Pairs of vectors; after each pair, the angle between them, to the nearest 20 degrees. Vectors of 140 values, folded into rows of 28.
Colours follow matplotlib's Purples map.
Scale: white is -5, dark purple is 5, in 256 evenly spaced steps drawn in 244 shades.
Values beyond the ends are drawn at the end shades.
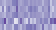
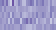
120 degrees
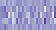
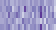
120 degrees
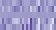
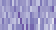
40 degrees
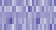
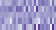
140 degrees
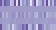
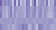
40 degrees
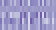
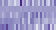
60 degrees
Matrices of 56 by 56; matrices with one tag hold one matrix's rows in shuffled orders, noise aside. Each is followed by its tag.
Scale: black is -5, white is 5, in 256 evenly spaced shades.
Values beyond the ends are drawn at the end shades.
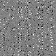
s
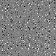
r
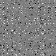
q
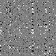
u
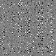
s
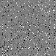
r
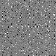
r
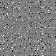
q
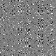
s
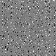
r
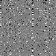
u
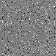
r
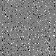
r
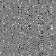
s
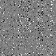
s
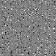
r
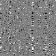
u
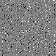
r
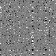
u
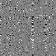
u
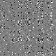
s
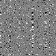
u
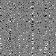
u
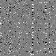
u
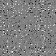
q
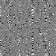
u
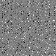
r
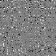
q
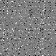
q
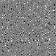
r
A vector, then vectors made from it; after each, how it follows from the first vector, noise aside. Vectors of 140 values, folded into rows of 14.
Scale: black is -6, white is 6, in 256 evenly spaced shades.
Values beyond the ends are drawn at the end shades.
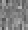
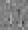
wrapped around, partly zeroed.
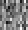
reversed, negated, scaled up.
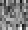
reversed, negated, scaled up.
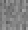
reversed, negated, shrunk.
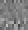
wrapped around, partly zeroed.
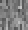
copied.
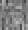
copied.
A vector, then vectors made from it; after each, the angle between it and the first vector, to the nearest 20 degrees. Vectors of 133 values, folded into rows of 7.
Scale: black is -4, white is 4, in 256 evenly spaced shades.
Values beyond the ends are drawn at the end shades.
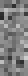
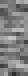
100 degrees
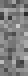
20 degrees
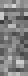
140 degrees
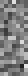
60 degrees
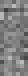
160 degrees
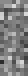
160 degrees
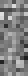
160 degrees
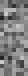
40 degrees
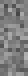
80 degrees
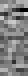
120 degrees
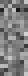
80 degrees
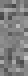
20 degrees
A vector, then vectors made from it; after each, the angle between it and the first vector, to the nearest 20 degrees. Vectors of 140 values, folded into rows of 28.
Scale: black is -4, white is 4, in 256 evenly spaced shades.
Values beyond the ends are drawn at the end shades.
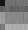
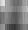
140 degrees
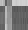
100 degrees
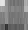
140 degrees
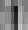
80 degrees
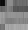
20 degrees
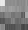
160 degrees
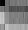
20 degrees
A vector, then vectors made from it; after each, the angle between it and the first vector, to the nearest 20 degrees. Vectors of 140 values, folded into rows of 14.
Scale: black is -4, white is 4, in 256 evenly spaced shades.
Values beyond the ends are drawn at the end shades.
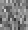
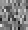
20 degrees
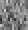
20 degrees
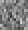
40 degrees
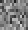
120 degrees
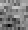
60 degrees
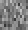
40 degrees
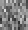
20 degrees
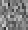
100 degrees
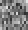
100 degrees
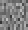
80 degrees
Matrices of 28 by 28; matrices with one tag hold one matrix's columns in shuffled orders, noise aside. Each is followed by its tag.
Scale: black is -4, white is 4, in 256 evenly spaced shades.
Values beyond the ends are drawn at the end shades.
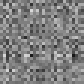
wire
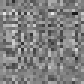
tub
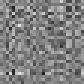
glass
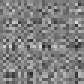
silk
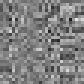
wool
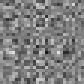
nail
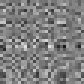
silk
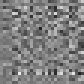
glass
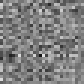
wire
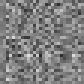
wire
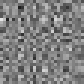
wool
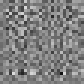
glass
